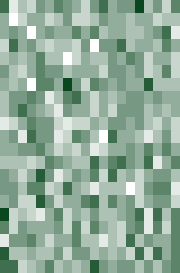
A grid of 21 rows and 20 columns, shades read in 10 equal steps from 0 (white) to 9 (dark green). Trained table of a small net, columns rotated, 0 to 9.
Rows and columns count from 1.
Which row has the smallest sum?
2
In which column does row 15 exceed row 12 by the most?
8
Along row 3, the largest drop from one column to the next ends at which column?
20
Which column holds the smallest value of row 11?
12
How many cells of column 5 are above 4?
11
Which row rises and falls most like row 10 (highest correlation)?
5
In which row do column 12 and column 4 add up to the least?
3
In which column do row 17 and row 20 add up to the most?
1
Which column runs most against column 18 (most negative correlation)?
14
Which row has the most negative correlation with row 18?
4
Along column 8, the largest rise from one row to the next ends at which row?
7
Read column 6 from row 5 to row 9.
3 5 6 1 3
